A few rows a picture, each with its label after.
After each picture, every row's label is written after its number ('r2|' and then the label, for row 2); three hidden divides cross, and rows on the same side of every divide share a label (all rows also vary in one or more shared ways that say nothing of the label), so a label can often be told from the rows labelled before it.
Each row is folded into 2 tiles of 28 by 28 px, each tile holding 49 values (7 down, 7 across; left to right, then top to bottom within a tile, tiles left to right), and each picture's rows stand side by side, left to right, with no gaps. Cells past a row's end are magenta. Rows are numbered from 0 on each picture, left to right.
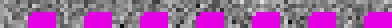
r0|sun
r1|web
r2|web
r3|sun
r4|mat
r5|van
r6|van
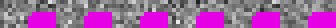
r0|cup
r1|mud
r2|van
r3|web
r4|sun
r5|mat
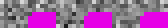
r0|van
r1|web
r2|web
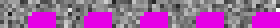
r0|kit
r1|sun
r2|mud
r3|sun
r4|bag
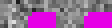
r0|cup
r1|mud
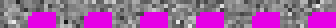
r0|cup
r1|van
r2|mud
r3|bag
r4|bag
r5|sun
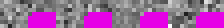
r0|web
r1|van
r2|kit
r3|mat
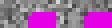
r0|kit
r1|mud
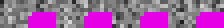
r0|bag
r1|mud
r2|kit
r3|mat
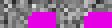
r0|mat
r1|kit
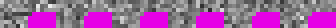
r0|bag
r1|mat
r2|bag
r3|bag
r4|web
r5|bag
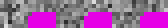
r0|mud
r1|mat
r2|web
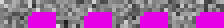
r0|kit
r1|mat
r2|van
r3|cup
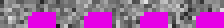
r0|bag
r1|kit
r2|bag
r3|web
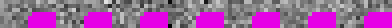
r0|sun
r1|sun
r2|sun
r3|bag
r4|mud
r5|mat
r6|mud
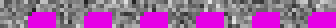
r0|cup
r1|web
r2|bag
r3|web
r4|bag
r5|sun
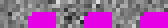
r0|kit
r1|sun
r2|cup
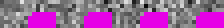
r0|van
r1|mud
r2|bag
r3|cup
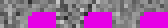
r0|web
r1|cup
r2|cup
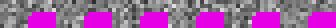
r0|bag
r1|cup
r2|van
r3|kit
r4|mat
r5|cup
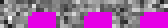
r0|web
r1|van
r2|mat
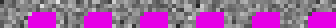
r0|mat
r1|kit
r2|van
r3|web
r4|van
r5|cup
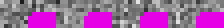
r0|bag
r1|web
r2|cup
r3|web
